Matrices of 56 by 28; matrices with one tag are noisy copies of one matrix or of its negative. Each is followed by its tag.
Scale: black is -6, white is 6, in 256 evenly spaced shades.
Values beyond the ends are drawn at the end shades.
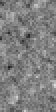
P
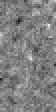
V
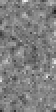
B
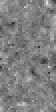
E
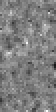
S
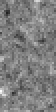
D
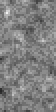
D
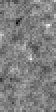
V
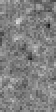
V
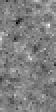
V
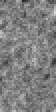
B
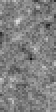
V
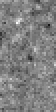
V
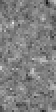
E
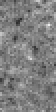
V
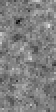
V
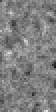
S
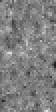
S
